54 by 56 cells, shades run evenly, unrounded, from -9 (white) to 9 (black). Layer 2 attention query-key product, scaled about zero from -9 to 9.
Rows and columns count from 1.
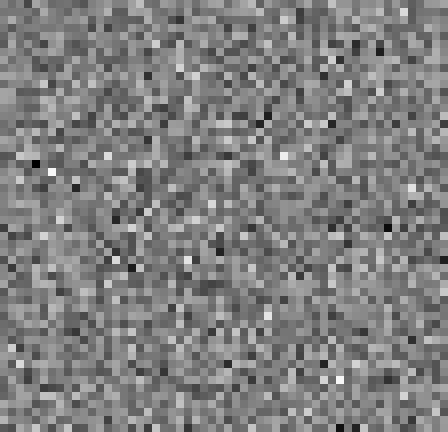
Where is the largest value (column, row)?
5, 21
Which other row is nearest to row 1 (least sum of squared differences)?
43
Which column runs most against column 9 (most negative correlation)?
17
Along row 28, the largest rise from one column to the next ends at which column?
15
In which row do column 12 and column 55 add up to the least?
11
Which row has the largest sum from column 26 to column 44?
31
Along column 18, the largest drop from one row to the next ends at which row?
48
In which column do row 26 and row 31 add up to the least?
36
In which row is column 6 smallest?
30
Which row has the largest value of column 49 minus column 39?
29
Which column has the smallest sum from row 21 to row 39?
7
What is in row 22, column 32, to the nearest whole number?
4
